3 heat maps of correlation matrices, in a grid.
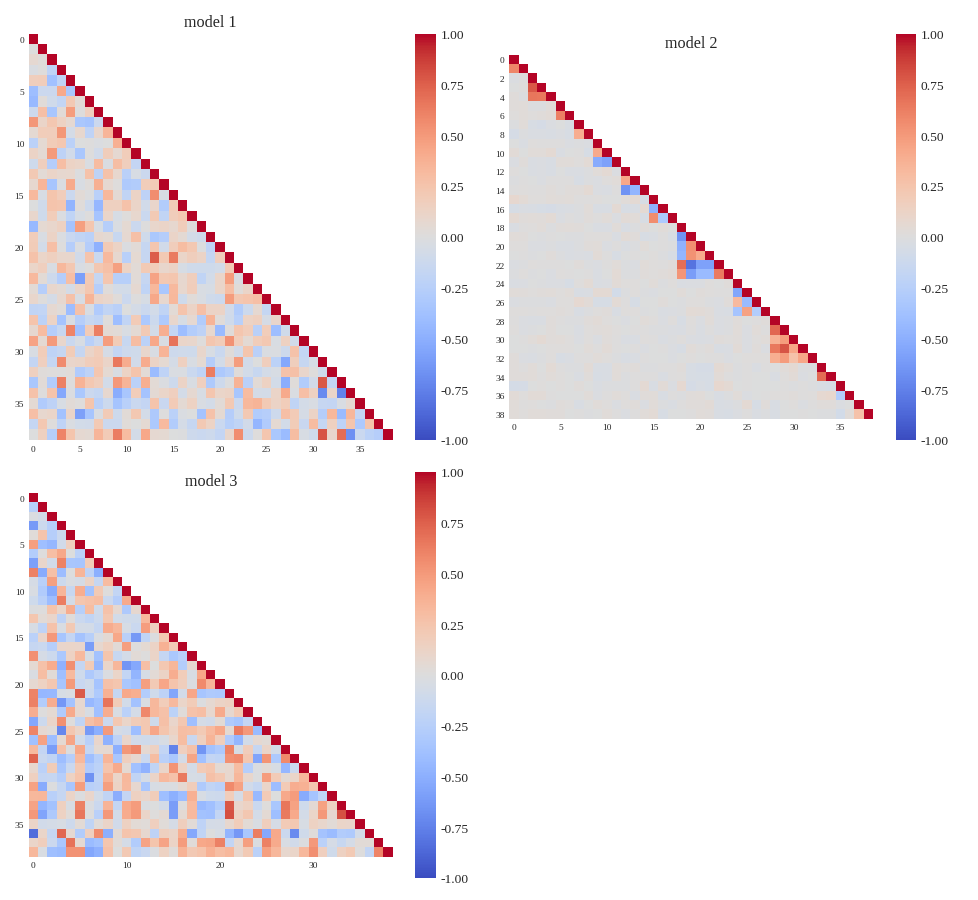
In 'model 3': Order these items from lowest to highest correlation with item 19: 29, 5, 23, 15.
5, 23, 29, 15
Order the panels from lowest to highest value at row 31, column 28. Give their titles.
model 1, model 3, model 2
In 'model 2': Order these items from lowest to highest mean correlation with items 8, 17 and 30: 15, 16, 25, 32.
16, 25, 32, 15
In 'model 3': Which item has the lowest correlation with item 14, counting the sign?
32
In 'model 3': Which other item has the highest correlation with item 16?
30
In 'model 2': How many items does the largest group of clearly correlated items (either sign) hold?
6
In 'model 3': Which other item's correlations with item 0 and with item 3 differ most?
36
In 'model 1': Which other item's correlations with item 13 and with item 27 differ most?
21
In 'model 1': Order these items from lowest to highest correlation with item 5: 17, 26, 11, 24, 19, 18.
11, 19, 17, 24, 26, 18
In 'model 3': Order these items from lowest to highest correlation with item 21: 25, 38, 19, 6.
19, 6, 25, 38
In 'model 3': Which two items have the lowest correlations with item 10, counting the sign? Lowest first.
18, 2
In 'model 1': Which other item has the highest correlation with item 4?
28
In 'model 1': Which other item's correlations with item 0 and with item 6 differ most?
8
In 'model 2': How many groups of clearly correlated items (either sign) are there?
13
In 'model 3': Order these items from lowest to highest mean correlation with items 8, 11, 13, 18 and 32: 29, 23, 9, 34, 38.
29, 9, 38, 34, 23
